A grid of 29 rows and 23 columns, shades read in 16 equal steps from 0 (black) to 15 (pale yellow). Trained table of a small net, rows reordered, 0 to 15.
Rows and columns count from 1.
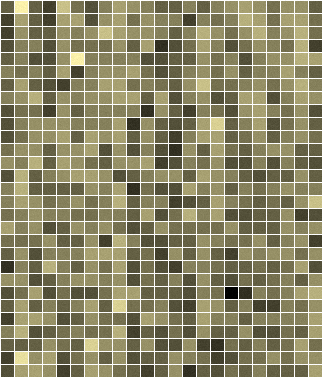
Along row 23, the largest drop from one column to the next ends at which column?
17
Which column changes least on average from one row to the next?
21
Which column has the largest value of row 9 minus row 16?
19
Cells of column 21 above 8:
11
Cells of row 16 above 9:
4
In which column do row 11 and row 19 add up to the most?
9
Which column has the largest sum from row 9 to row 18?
16
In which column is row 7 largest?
15
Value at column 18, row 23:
3
